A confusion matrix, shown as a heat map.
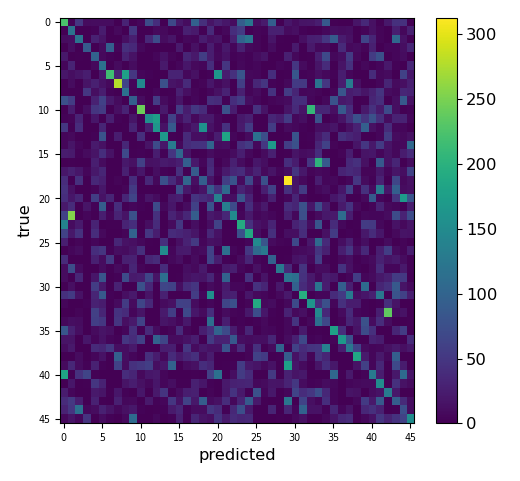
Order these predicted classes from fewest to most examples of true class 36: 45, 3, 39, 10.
39, 3, 45, 10
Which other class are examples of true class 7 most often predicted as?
10
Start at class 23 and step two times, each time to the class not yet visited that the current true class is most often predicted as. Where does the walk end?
24
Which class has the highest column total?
33
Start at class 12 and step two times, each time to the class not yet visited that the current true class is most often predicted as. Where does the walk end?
29
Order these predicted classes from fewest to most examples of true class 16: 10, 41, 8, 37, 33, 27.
27, 8, 37, 10, 41, 33
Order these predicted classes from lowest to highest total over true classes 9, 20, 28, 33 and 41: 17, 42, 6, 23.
6, 17, 23, 42
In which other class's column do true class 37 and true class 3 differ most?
34
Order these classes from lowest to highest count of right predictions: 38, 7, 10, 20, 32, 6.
20, 32, 38, 6, 10, 7
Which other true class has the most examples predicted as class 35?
40
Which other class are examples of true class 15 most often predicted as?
8
